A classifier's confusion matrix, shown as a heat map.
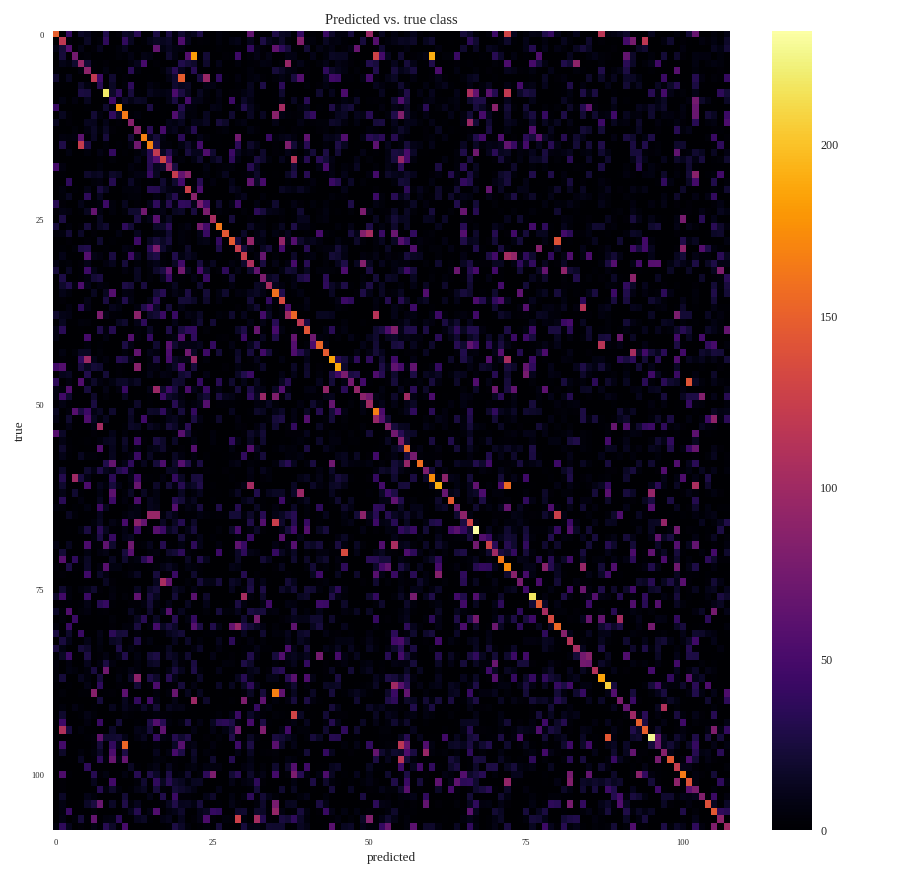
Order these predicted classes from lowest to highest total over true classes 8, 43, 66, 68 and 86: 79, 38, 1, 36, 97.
1, 79, 38, 36, 97
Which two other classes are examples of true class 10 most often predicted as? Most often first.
36, 70
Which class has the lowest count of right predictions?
7
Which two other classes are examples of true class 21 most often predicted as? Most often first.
69, 23
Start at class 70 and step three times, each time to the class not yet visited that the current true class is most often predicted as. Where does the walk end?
84
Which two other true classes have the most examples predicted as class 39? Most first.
62, 1
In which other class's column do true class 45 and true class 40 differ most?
13
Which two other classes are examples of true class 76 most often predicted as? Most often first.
30, 57
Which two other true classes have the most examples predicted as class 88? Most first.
95, 62
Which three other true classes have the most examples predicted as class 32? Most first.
106, 79, 40
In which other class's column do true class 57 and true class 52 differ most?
105
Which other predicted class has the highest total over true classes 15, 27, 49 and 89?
35
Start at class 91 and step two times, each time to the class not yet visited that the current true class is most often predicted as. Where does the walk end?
59
